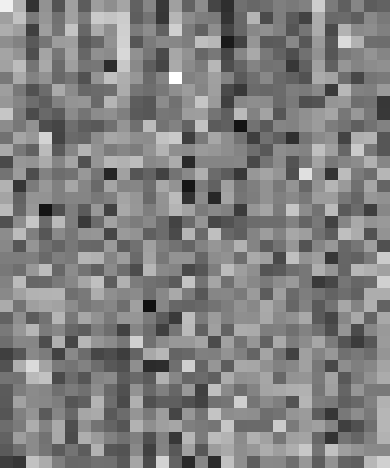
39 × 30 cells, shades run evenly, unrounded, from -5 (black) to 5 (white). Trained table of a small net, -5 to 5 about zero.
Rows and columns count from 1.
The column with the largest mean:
30
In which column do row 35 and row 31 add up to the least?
26
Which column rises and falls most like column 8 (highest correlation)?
2
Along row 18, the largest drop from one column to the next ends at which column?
4
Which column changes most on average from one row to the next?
15
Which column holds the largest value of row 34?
19
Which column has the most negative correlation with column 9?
24
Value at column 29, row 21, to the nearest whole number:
1
